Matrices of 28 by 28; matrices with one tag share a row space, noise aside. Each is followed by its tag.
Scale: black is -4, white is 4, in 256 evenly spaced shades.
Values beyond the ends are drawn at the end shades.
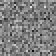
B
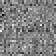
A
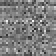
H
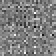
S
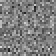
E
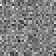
A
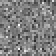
E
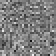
B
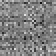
H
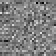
H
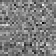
H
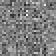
S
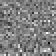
E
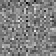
S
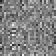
A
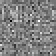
B
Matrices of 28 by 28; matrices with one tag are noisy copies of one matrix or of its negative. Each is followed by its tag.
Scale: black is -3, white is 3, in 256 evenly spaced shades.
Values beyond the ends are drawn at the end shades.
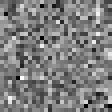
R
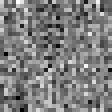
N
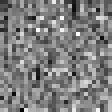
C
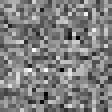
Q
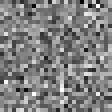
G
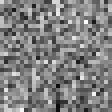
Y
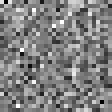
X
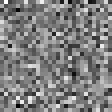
X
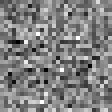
Q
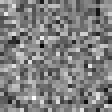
R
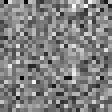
X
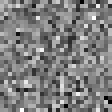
G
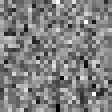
Y
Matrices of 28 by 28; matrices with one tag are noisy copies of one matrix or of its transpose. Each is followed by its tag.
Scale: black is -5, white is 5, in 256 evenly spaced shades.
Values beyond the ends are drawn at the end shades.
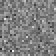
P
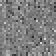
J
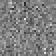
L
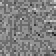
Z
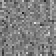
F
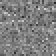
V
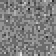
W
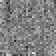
J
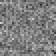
F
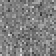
Z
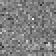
F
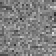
J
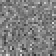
Z
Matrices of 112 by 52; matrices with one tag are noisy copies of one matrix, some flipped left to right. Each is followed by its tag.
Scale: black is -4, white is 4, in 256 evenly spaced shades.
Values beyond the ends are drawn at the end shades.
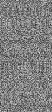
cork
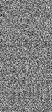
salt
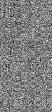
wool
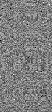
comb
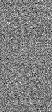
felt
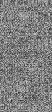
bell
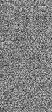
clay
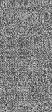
bell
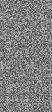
salt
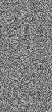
felt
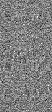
comb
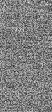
clay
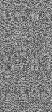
comb
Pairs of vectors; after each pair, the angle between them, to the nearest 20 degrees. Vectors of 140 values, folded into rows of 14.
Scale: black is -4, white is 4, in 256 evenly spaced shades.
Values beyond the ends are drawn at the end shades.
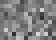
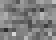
140 degrees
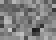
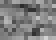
40 degrees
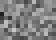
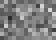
80 degrees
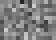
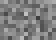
80 degrees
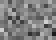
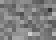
120 degrees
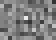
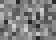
60 degrees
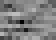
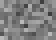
120 degrees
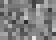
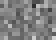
40 degrees
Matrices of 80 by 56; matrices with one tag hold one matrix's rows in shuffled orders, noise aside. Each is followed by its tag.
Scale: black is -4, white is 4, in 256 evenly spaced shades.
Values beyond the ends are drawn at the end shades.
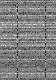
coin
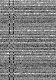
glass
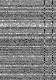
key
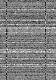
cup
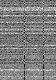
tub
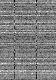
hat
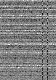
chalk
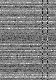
chalk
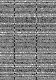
hat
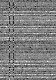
glass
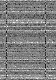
cup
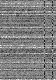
key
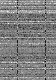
coin
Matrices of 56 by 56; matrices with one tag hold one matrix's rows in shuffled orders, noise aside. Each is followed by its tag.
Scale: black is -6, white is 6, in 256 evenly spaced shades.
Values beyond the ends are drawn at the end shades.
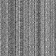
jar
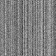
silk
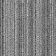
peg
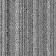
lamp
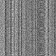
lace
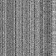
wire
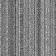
jar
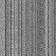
lace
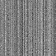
silk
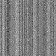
lamp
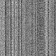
lace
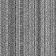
jar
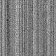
lamp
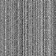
silk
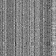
wire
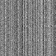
silk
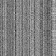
wire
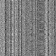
lace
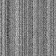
lamp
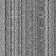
lace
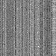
wire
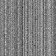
silk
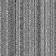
jar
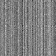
silk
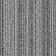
peg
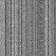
lace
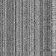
wire
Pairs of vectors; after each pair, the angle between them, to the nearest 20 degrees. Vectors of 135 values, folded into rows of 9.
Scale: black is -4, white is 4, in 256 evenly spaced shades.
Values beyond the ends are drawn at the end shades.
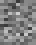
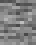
120 degrees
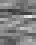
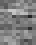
140 degrees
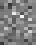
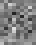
140 degrees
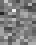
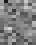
140 degrees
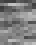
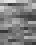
160 degrees
